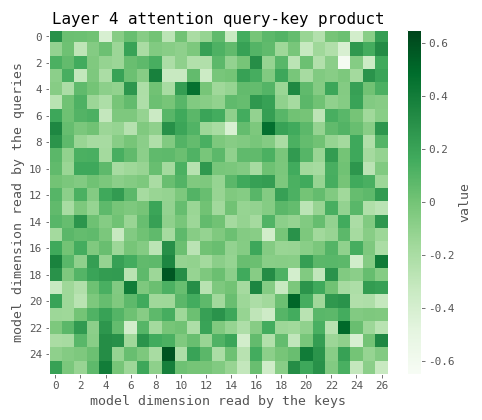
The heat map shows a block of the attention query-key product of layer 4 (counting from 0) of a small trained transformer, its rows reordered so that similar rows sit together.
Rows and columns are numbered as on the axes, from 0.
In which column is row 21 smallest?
17
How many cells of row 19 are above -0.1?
19
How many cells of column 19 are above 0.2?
5
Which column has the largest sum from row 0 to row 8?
26
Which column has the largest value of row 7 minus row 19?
0
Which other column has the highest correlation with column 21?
4
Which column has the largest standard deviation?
9
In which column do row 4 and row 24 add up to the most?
11
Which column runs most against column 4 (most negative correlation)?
15
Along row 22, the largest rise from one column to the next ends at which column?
23
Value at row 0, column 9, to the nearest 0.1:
-0.3
